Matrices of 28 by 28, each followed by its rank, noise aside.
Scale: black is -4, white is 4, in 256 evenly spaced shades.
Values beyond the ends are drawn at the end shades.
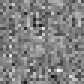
six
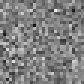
eight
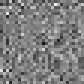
four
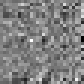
four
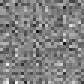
five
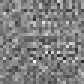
five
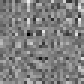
four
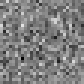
seven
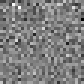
eight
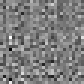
four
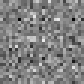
five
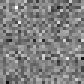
four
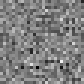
seven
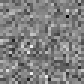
eight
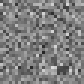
six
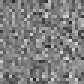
eight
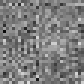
five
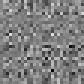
four
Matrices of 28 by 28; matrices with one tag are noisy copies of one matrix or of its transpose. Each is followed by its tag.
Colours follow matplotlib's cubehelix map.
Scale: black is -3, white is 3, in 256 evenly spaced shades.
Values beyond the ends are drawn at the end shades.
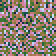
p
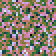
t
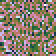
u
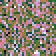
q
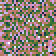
u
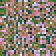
q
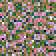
t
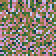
p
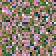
t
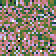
q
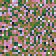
p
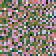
p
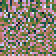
p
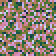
t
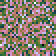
q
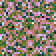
t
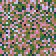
u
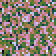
t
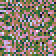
u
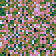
q
